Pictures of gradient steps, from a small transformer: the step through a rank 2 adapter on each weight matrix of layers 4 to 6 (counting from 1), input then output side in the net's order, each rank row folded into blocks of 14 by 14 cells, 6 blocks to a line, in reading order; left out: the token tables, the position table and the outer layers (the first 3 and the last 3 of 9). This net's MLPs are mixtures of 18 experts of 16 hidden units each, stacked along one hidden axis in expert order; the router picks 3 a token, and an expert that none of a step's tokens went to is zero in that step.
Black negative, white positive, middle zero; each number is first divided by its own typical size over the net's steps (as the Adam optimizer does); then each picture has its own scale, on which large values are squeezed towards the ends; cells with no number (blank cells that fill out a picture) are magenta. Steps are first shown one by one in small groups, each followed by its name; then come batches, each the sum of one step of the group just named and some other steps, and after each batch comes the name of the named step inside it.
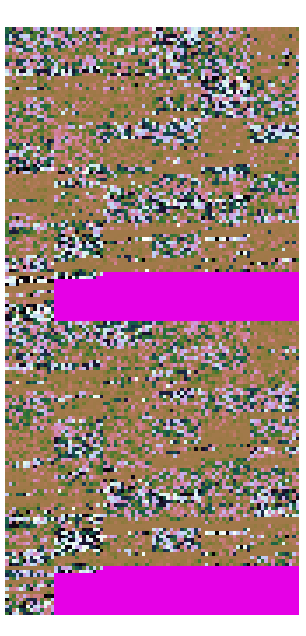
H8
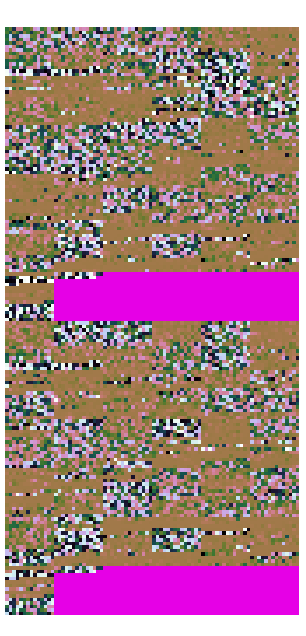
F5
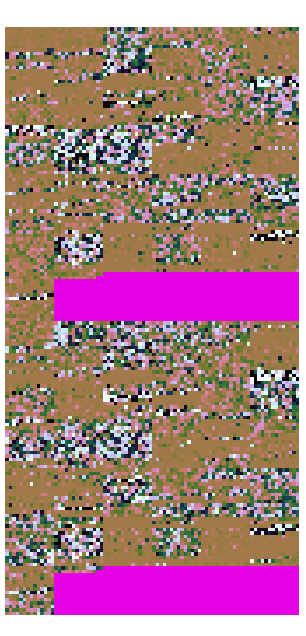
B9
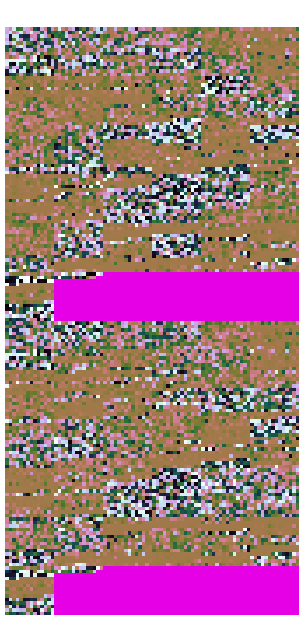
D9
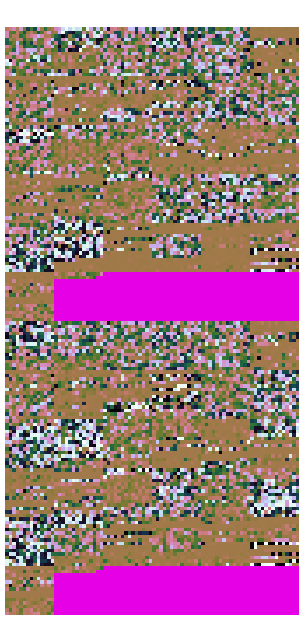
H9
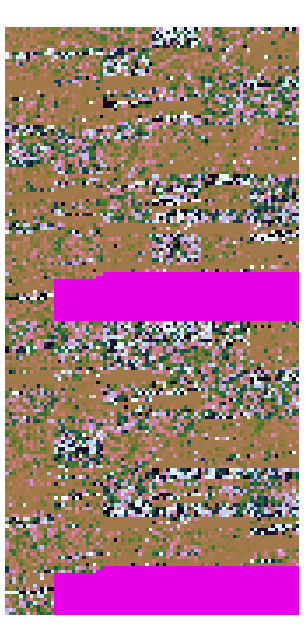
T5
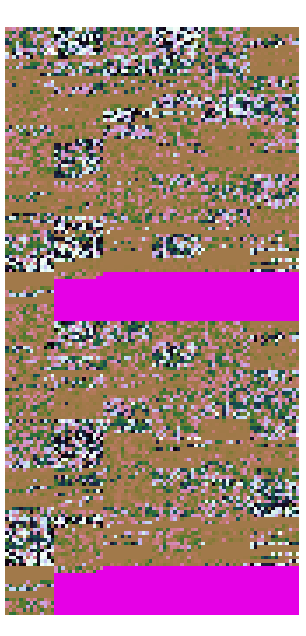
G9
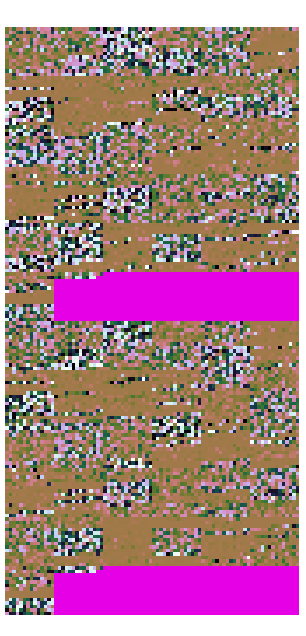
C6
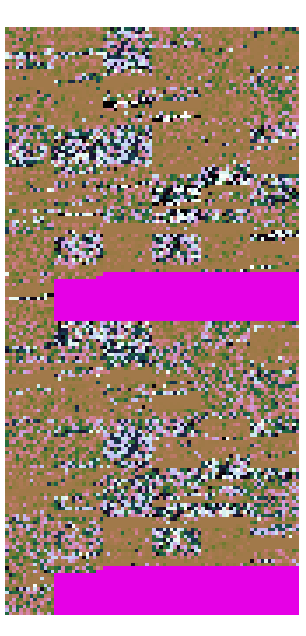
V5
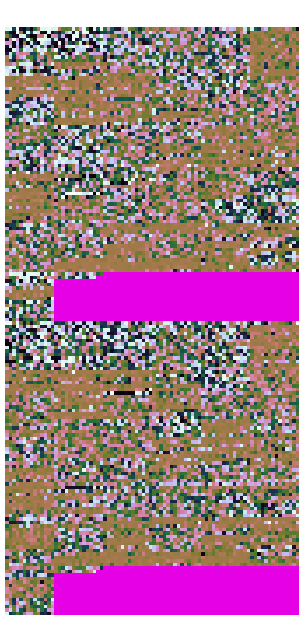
F5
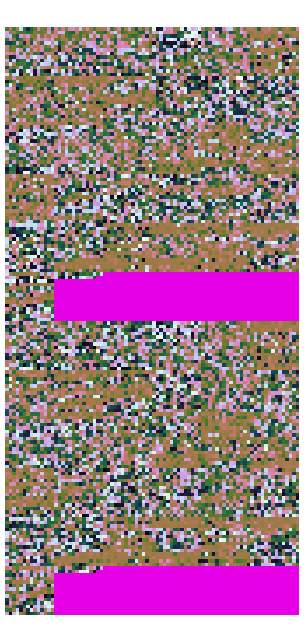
H8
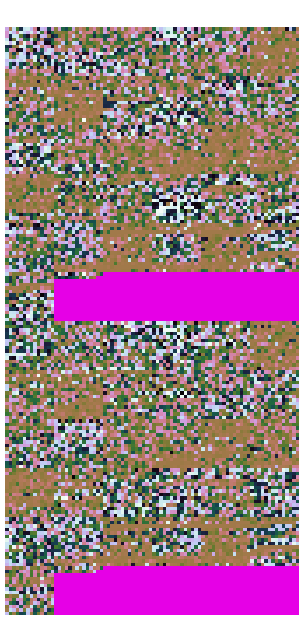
T5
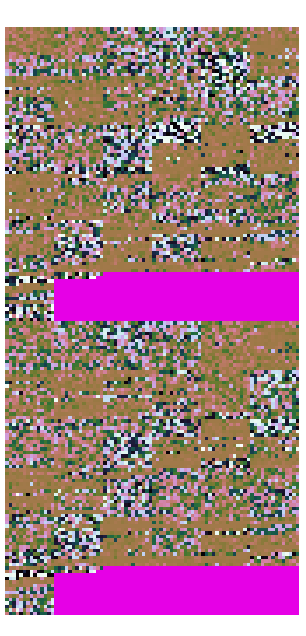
F5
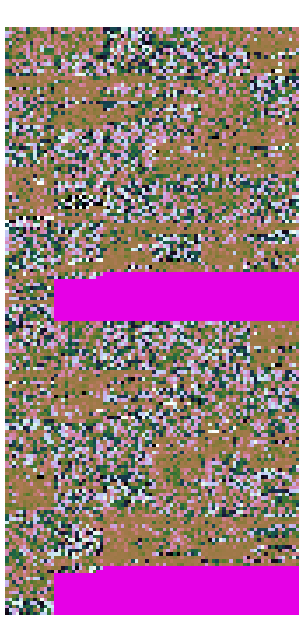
B9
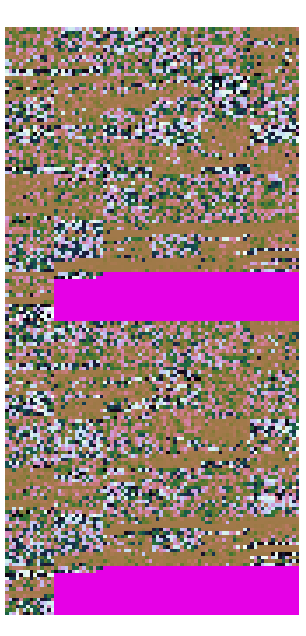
H9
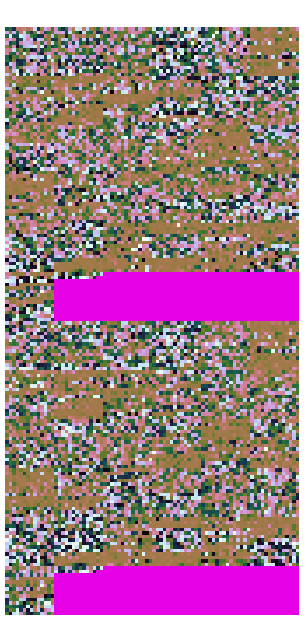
H8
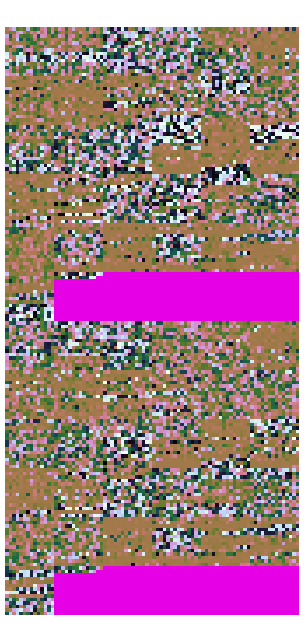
V5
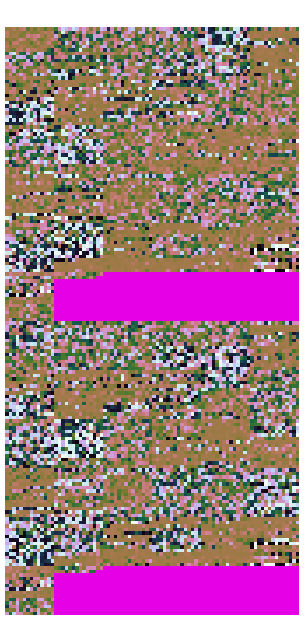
H9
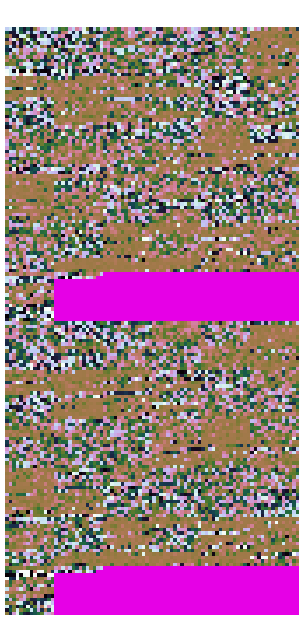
H8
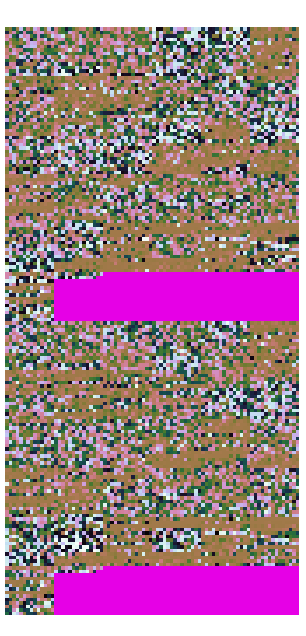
H8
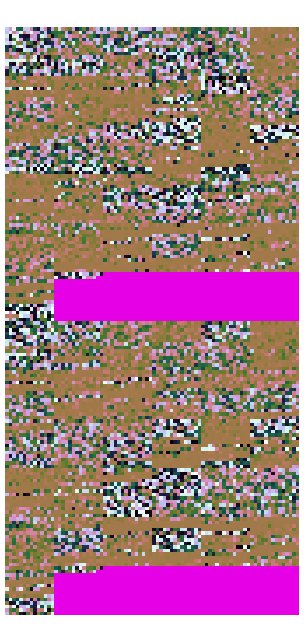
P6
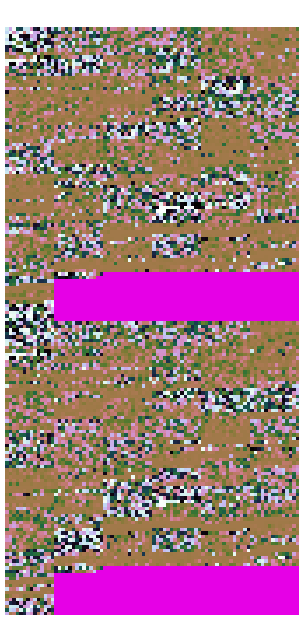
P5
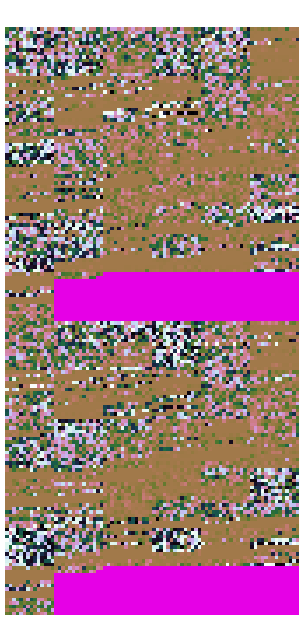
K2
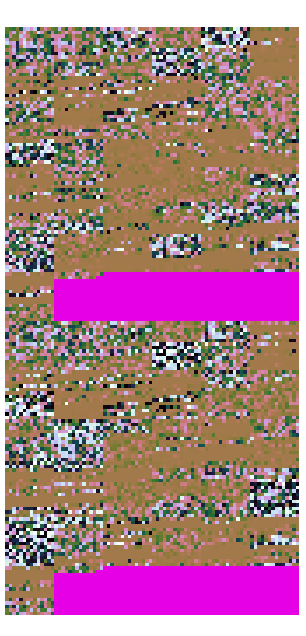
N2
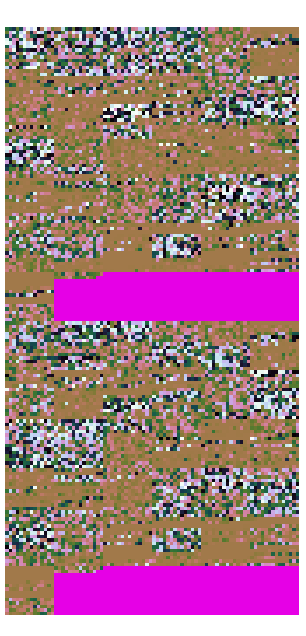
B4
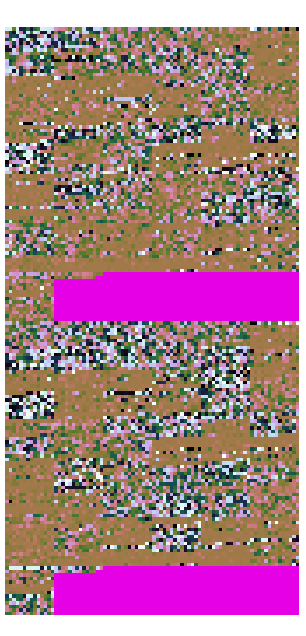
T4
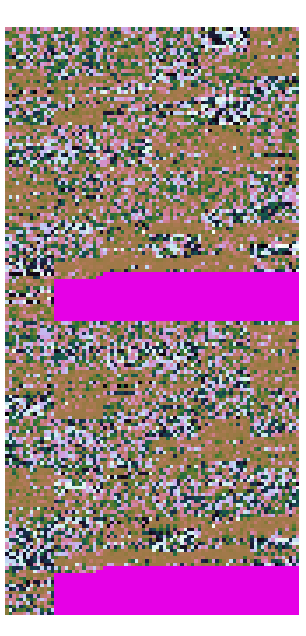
N2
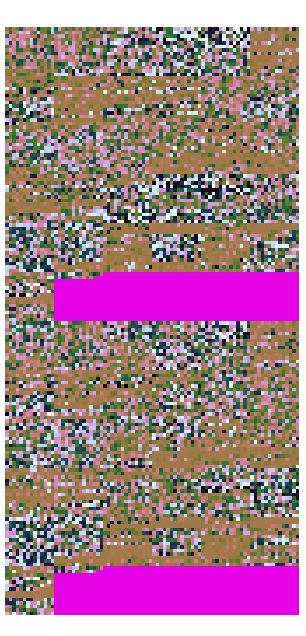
N2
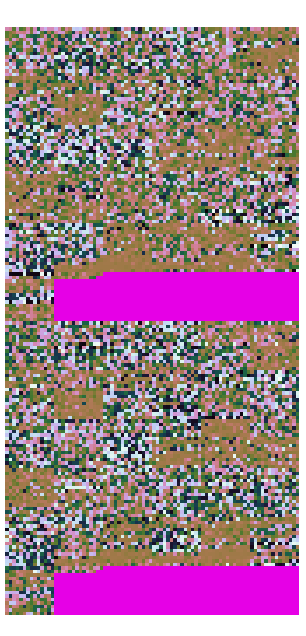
K2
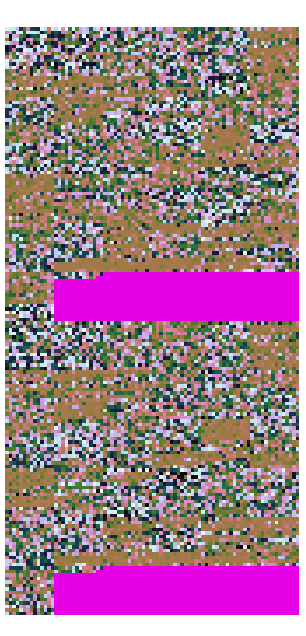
P6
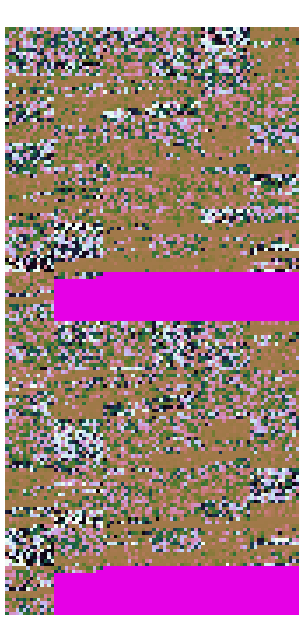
K2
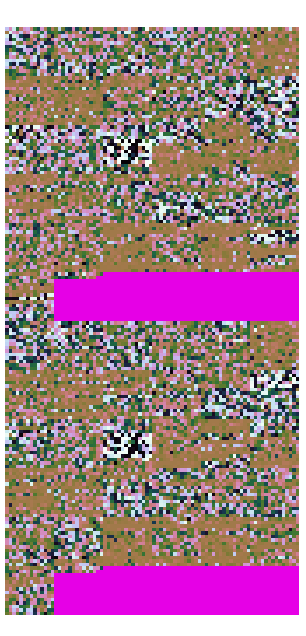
P5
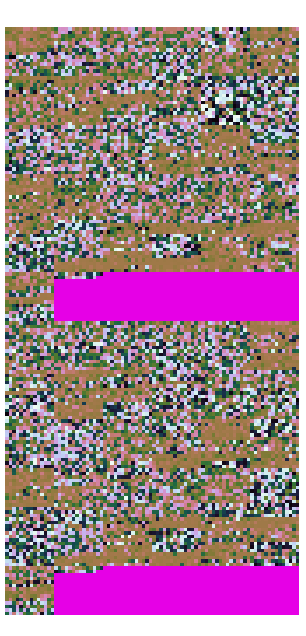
N2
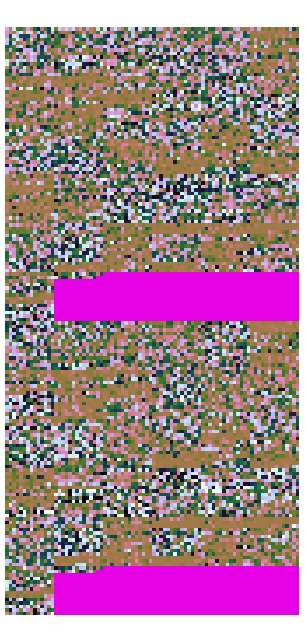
P6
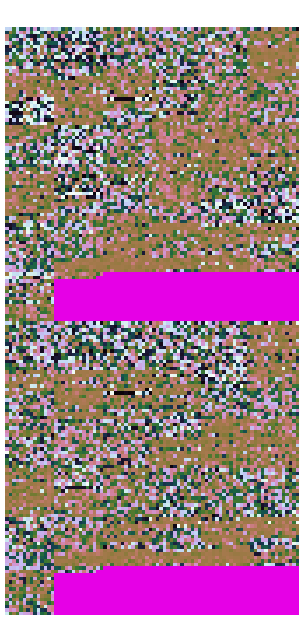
K2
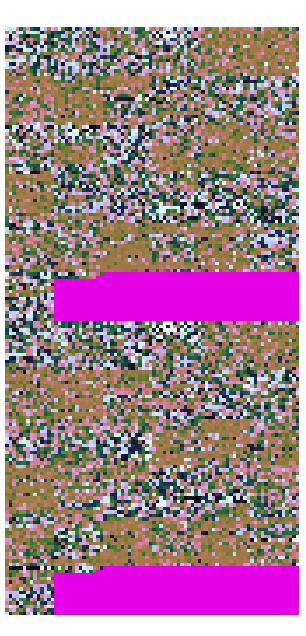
P5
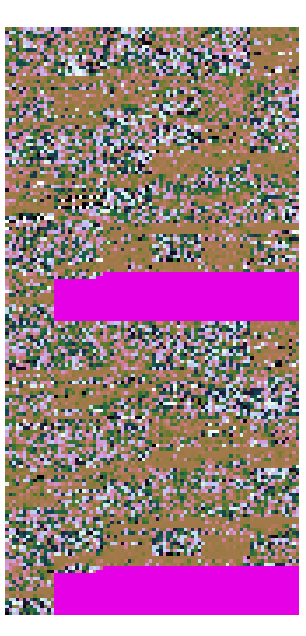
K2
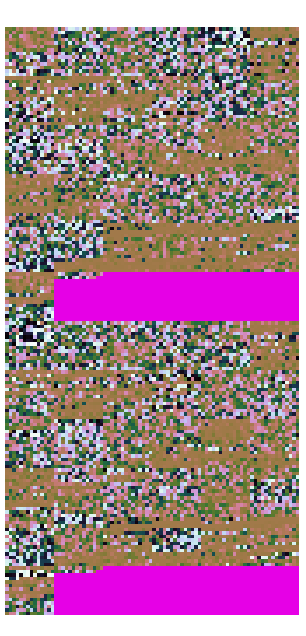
K2
